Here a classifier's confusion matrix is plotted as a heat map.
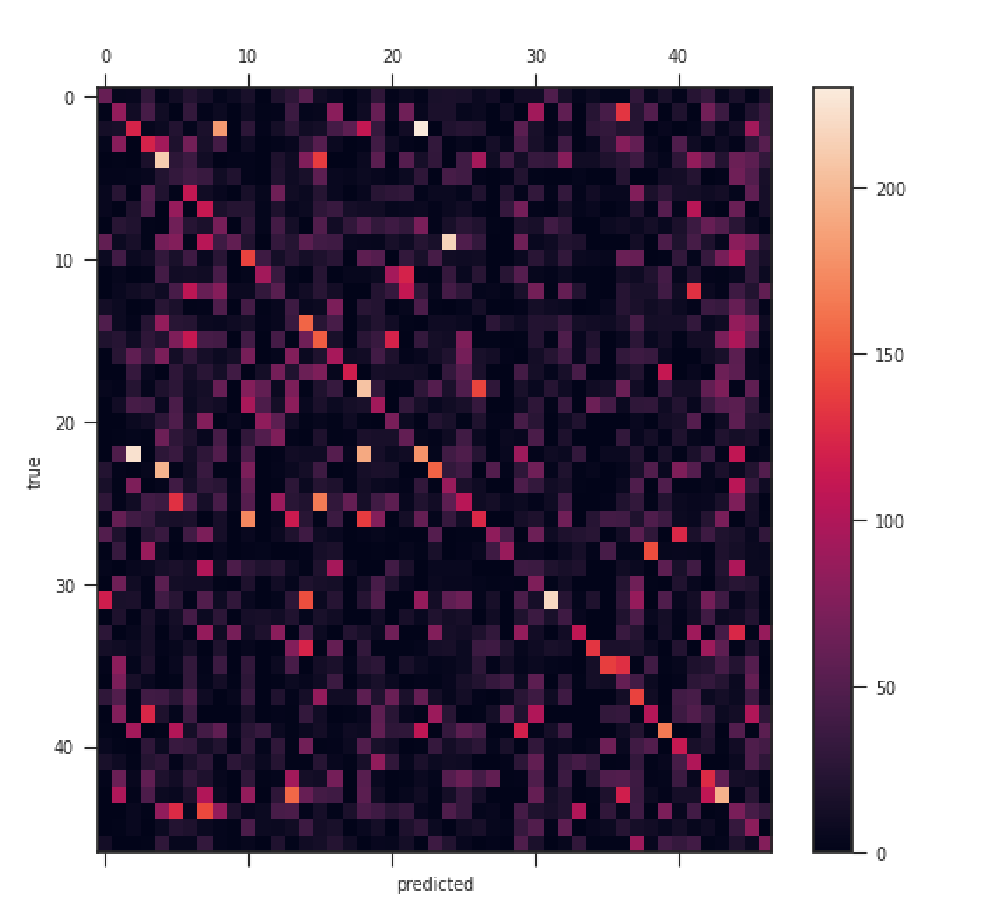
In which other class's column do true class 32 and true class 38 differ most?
3
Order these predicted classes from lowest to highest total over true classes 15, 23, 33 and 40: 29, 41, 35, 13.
13, 35, 29, 41
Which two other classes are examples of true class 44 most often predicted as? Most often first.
7, 5
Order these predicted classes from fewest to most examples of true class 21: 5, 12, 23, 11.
23, 5, 11, 12
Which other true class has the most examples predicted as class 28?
38
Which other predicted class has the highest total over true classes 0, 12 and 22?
2
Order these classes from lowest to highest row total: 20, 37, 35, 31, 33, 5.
5, 20, 35, 37, 33, 31
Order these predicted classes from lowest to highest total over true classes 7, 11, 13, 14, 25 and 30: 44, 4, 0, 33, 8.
33, 0, 8, 4, 44
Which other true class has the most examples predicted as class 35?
40
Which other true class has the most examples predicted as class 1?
43
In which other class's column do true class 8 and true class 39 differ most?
29
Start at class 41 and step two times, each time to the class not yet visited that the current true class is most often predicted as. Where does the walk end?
10
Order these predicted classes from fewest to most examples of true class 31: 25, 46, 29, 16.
46, 16, 29, 25
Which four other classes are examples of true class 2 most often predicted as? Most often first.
22, 8, 18, 45
